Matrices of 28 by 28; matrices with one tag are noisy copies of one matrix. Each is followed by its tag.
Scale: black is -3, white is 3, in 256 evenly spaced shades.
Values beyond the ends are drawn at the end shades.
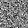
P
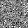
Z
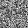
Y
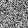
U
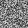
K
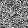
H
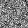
H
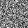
K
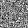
U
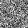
P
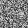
P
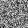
P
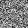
K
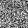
H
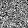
K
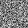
K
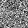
H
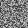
Z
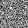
U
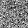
H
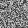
Y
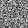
Z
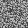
Z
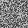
P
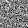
P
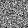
K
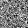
P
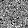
K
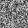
Y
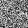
P
